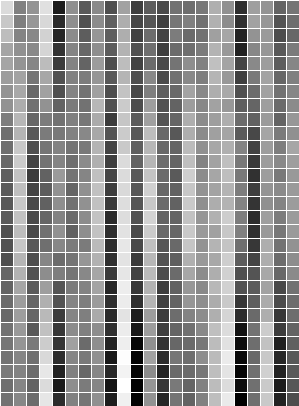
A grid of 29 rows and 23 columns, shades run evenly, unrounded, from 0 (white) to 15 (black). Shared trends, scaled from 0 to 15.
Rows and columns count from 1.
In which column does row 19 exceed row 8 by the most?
1
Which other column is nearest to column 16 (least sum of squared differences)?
7
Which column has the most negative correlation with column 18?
9
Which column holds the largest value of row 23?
11
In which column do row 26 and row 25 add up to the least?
10
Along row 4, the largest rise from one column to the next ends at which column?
5
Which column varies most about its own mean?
4
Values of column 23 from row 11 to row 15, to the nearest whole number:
5 6 6 6 6
